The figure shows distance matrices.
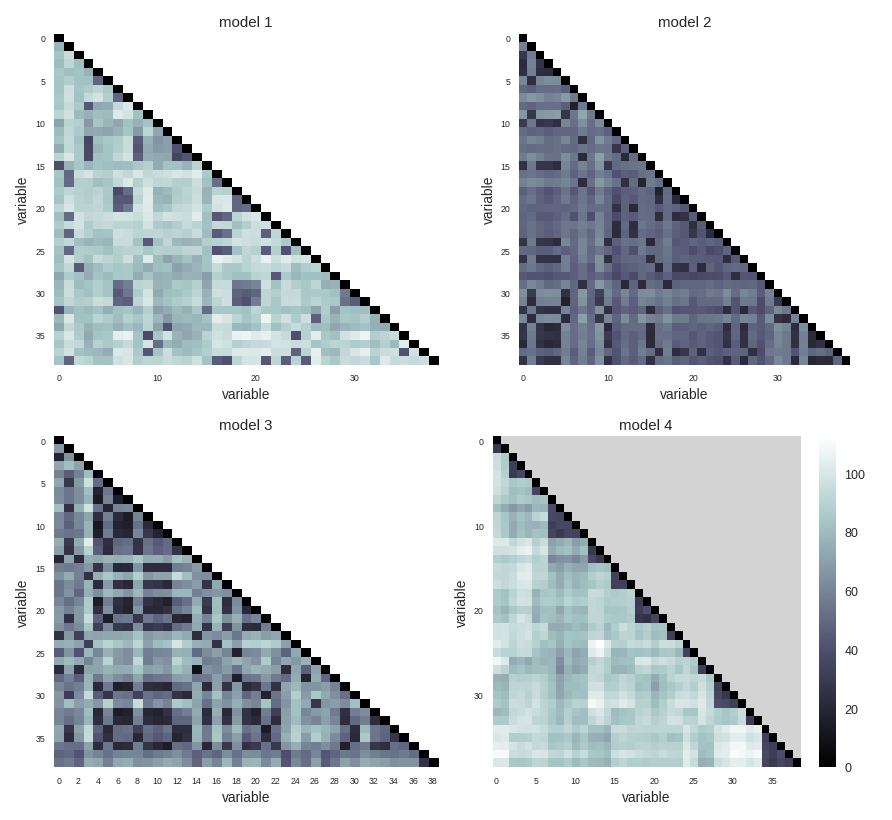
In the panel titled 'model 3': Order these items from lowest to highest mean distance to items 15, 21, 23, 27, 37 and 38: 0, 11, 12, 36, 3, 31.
0, 36, 11, 12, 31, 3
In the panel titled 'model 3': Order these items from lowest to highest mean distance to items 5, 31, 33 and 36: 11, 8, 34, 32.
11, 32, 34, 8
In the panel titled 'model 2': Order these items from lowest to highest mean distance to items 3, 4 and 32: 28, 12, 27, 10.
10, 28, 27, 12
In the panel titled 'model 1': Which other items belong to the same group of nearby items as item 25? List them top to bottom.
1, 16, 17, 21, 23, 38
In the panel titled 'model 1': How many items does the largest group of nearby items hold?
8
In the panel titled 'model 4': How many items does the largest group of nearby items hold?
5
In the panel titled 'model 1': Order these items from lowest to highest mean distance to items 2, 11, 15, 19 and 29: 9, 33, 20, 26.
20, 33, 26, 9
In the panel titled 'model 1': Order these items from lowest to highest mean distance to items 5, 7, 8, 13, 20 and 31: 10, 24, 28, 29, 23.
29, 10, 28, 24, 23
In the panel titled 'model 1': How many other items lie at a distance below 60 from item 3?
4
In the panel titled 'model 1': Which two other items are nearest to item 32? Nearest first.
0, 15
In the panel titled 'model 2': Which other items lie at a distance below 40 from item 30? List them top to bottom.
1, 5, 9, 31, 33
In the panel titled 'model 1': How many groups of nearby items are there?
11
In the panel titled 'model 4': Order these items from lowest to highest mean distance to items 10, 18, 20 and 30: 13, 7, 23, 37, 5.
7, 5, 23, 13, 37
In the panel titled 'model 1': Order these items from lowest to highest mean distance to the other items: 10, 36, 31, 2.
10, 31, 2, 36
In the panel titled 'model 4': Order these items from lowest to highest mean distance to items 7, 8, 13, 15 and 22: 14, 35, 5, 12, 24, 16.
14, 12, 16, 35, 5, 24
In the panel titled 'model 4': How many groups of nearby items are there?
13
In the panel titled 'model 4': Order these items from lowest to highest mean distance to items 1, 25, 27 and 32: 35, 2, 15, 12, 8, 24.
8, 24, 15, 2, 35, 12
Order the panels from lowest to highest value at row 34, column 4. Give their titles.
model 2, model 3, model 1, model 4
